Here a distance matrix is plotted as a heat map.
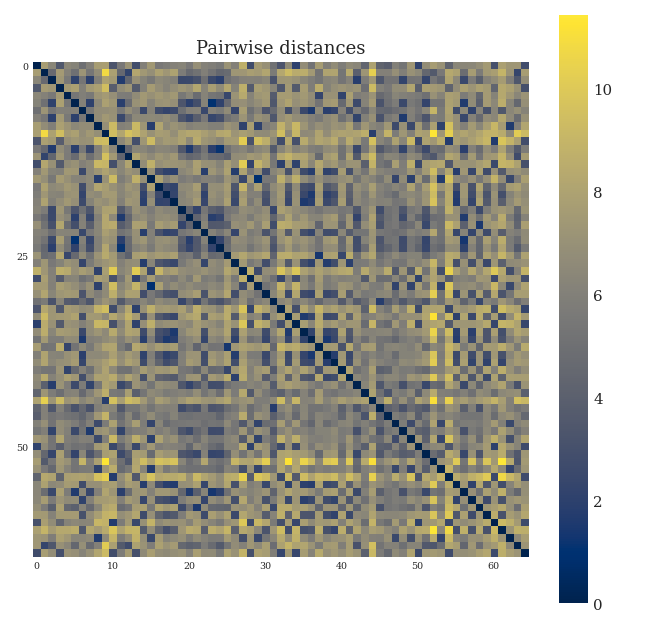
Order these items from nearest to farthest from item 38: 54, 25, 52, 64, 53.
53, 64, 25, 54, 52
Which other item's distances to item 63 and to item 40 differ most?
4
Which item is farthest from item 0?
27
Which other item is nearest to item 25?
37
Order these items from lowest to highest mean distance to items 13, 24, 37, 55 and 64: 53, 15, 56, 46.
46, 56, 53, 15
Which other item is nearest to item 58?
21
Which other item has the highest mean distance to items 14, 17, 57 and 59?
52
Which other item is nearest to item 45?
31
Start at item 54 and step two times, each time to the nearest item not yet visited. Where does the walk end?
60
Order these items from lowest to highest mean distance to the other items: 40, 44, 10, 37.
40, 37, 10, 44
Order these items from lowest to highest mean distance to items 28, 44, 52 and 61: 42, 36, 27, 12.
36, 42, 12, 27
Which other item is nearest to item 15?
29
